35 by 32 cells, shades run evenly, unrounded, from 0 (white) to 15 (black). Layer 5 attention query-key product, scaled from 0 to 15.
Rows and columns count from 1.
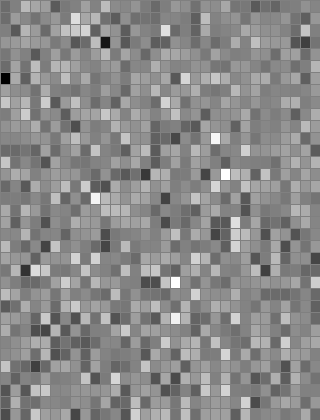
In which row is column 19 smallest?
7
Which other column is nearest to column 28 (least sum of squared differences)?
25
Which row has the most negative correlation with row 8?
12
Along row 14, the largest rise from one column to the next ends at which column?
2
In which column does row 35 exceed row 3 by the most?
8
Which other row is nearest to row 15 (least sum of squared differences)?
30
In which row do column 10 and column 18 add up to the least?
24
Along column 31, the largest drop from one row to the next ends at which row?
3
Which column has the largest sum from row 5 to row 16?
1
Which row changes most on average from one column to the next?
27
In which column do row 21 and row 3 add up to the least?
17
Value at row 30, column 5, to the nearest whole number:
4
